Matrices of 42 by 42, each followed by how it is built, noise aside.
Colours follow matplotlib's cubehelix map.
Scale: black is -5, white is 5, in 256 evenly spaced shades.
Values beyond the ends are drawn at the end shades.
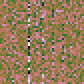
uneven columns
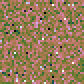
sparse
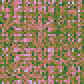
blocks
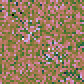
block diagonal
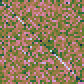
diagonal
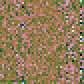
uneven columns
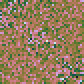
block diagonal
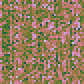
blocks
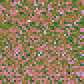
repeating columns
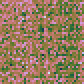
blocks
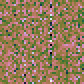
uneven columns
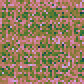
blocks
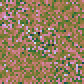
block diagonal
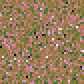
sparse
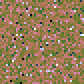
sparse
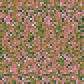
repeating columns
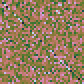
diagonal
